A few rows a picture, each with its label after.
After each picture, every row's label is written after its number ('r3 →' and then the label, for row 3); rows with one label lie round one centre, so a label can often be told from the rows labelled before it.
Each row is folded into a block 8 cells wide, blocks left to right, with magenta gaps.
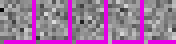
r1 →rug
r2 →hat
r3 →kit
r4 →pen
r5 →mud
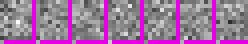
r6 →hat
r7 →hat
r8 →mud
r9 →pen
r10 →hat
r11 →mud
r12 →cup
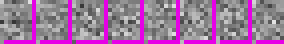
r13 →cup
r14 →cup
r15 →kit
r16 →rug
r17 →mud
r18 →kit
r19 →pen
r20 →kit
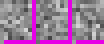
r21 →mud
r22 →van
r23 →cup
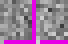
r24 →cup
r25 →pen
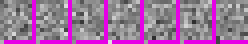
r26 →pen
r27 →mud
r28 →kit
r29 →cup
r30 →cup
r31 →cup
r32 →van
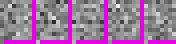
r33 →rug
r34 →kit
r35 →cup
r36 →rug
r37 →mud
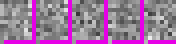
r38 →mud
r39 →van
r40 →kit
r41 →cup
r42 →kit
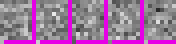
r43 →mud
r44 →cup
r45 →hat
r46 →kit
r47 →kit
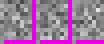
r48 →kit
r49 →kit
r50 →kit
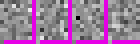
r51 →van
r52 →mud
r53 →mud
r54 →cup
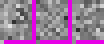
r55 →cup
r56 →hat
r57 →mud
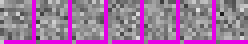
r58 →cup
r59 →hat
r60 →hat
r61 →rug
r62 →mud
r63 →hat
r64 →kit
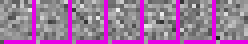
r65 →van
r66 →cup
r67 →rug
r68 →pen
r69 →cup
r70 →van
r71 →hat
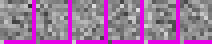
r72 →cup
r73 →rug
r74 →pen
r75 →van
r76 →cup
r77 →pen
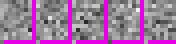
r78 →mud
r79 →kit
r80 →cup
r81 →van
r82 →cup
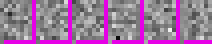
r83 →rug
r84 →mud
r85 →hat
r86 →cup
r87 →mud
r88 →van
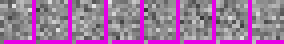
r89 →van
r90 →hat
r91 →pen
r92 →cup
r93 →rug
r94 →kit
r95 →kit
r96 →cup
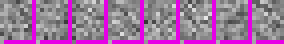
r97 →cup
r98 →cup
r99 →hat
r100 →pen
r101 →kit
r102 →rug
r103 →cup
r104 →pen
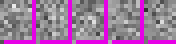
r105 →van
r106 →rug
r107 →kit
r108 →mud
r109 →rug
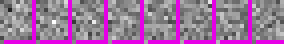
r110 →hat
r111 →hat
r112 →kit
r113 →kit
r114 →cup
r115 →cup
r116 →cup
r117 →mud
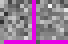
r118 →kit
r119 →van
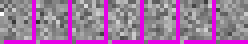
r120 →rug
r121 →kit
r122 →van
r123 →pen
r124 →van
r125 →mud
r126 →rug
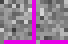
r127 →van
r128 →mud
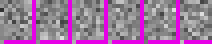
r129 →rug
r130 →kit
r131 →mud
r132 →pen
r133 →van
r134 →pen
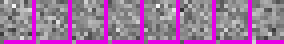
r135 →van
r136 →kit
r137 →hat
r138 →pen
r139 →van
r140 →rug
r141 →hat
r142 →pen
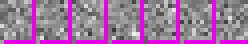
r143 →hat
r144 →mud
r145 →hat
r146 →mud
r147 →van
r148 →kit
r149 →kit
